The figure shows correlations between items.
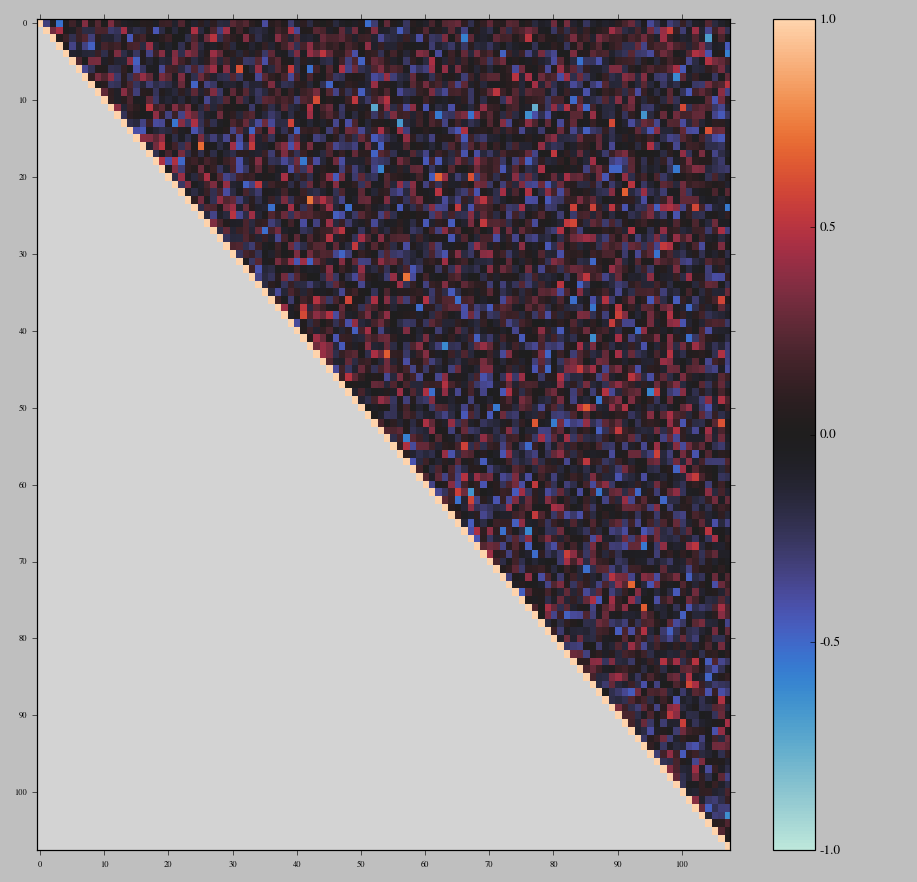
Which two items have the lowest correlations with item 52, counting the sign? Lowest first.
11, 80
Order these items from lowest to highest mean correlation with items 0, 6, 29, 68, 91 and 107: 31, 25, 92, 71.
25, 71, 31, 92
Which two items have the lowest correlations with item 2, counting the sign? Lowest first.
104, 66
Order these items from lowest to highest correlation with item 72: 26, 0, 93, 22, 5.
93, 0, 26, 5, 22
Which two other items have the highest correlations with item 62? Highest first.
20, 67
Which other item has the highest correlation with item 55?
66
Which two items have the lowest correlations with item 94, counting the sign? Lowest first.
12, 68
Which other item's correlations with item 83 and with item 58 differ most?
99
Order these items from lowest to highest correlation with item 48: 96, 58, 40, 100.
40, 58, 100, 96
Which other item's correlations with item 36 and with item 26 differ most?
83
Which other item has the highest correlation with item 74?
7
